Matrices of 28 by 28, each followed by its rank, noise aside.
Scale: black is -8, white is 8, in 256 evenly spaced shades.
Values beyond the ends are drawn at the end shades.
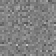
six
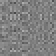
three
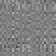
three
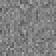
six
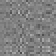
three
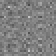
four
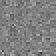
six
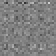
four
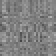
three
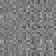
four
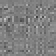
four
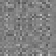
four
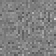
six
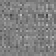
four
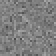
six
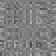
three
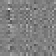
two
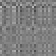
two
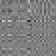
two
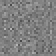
six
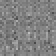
four
